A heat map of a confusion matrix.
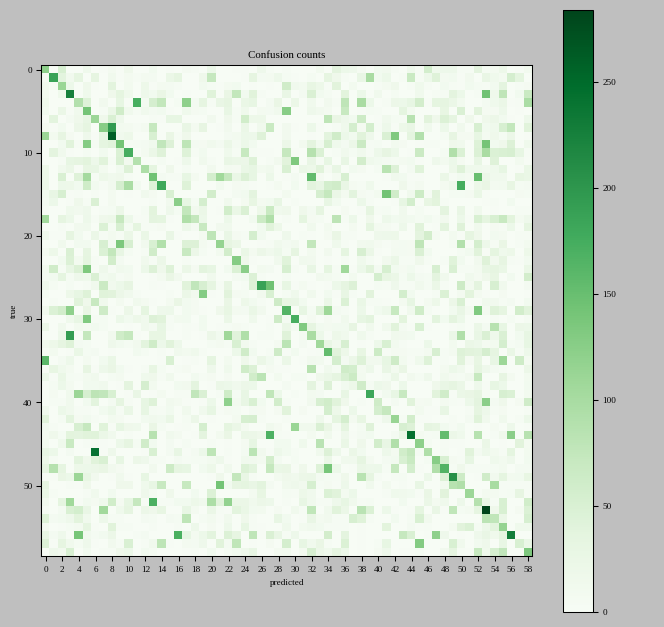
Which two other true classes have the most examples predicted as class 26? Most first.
37, 18
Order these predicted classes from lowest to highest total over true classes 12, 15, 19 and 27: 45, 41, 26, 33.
26, 33, 45, 41
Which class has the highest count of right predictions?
53
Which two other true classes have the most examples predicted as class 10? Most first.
14, 32
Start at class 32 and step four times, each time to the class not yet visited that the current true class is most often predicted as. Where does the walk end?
8
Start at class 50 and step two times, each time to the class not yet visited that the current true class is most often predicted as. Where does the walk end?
9
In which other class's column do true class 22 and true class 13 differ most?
32
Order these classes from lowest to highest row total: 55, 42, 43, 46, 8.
55, 42, 43, 46, 8
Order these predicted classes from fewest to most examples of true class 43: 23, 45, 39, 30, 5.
45, 23, 39, 5, 30
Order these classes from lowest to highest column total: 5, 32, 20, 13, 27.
20, 27, 32, 13, 5
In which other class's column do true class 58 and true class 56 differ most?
16
